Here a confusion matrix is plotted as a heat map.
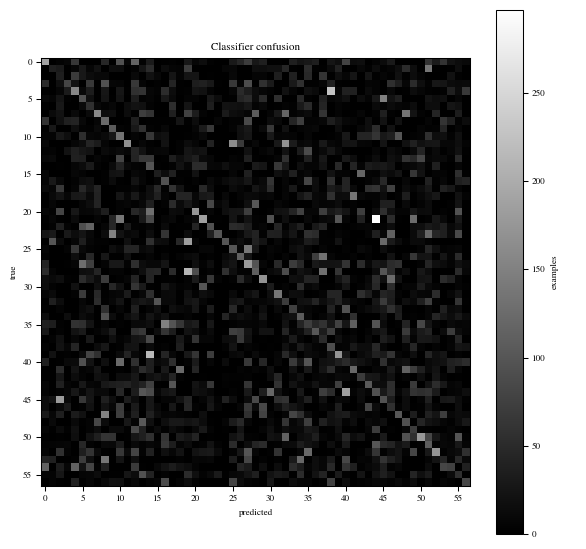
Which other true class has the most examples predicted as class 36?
26
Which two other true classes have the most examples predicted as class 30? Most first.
44, 21
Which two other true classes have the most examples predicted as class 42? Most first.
15, 20
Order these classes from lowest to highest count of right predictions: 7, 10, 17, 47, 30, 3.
30, 17, 3, 47, 10, 7
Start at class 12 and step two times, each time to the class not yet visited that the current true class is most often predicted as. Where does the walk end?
16
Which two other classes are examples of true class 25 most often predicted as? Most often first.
27, 4
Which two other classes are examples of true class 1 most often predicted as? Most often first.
51, 19
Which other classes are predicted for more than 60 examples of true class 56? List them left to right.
16, 25, 38
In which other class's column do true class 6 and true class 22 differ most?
5
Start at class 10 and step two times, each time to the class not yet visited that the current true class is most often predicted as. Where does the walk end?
8
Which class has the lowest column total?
23
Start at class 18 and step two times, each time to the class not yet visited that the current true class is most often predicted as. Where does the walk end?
48
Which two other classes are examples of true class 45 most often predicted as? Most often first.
2, 28
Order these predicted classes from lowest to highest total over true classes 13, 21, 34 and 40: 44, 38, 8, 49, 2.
2, 38, 8, 49, 44
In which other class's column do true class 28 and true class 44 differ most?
19
